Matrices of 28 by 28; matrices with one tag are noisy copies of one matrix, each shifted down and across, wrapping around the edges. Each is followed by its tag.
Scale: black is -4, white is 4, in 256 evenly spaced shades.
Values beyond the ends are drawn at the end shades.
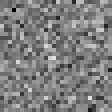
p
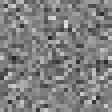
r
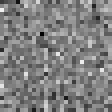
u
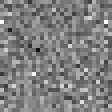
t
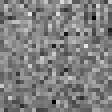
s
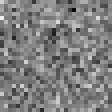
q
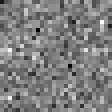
p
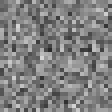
u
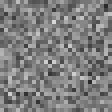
t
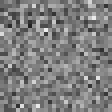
u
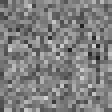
s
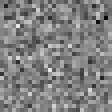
u
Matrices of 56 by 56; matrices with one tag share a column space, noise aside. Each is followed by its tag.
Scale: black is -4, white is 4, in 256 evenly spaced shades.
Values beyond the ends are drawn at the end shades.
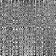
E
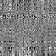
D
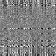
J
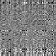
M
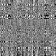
D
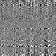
J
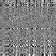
J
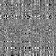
D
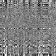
J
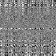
J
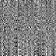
E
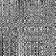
E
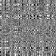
D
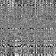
J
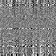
J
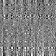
D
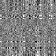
D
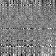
J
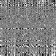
J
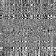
D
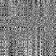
E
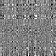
D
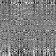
M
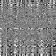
J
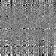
J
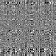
M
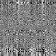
M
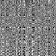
E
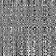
E
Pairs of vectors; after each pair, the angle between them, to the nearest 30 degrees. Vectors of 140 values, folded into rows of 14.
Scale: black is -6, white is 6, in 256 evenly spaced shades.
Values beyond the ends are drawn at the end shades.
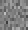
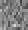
120 degrees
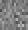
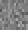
30 degrees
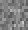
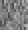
90 degrees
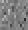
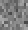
90 degrees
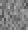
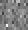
60 degrees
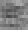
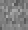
120 degrees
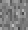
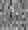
60 degrees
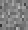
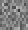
60 degrees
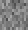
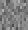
150 degrees
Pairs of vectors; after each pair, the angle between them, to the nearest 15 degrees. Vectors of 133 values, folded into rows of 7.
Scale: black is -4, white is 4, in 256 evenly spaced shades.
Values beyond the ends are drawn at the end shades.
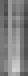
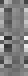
105 degrees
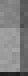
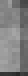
15 degrees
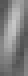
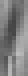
150 degrees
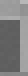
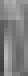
75 degrees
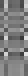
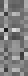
45 degrees
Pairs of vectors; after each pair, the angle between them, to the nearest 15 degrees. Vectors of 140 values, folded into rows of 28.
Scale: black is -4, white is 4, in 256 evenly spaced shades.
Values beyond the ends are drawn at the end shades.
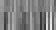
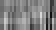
150 degrees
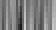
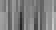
45 degrees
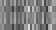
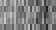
45 degrees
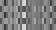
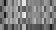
30 degrees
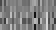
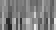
120 degrees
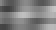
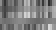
45 degrees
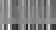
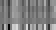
165 degrees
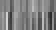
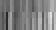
150 degrees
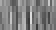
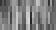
150 degrees
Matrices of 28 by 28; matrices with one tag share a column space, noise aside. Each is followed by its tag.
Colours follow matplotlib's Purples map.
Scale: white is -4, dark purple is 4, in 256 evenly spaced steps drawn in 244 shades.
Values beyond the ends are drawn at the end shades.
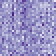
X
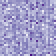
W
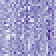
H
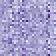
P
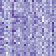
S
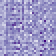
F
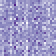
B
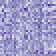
H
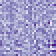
F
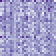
S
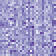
B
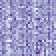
B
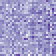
W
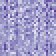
H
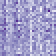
H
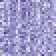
X
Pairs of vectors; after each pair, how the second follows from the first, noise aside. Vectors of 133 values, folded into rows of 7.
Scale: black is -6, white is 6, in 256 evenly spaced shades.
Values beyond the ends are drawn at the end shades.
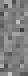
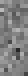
wrapped around, negated.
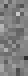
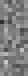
wrapped around.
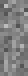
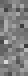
wrapped around.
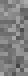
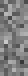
wrapped around, negated.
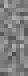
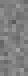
reversed, shrunk.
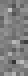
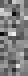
reversed, scaled up.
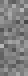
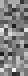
reversed, scaled up.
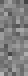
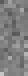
partly zeroed.
